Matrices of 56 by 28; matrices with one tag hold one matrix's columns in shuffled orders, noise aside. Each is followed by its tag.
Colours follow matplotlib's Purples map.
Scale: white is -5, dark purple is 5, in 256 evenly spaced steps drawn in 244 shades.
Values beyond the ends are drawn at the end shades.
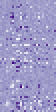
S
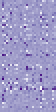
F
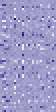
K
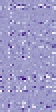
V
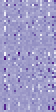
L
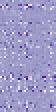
V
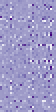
K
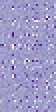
K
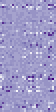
V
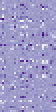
K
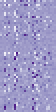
L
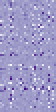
F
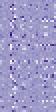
K
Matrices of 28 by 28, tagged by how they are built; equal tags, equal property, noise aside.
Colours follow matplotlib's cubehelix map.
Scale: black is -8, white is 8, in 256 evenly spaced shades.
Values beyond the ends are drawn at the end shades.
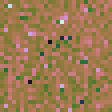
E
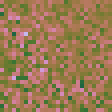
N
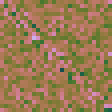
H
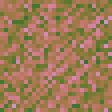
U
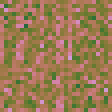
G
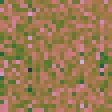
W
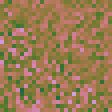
N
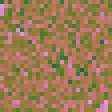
H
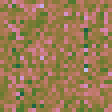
W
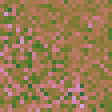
N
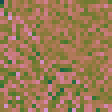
N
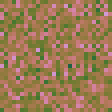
G
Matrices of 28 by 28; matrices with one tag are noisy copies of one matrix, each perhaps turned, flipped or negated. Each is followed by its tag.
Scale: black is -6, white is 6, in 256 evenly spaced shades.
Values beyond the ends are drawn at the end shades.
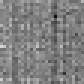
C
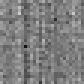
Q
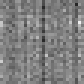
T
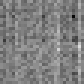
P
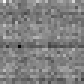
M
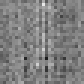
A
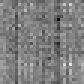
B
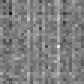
Q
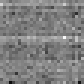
M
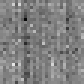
B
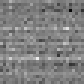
Q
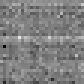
M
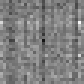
T
